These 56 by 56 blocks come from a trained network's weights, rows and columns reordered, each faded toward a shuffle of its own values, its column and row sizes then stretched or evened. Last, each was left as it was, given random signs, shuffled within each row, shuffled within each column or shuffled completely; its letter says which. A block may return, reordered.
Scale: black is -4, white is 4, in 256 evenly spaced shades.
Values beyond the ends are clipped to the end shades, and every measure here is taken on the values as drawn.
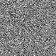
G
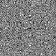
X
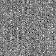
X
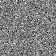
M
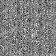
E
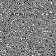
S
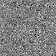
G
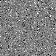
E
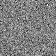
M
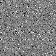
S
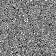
M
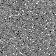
M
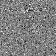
S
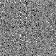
E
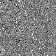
E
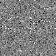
G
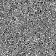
S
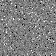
M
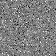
M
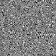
X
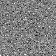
S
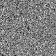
E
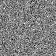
M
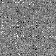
G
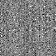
X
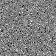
M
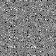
X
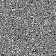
E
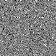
S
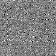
G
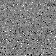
S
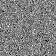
M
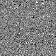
X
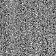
E
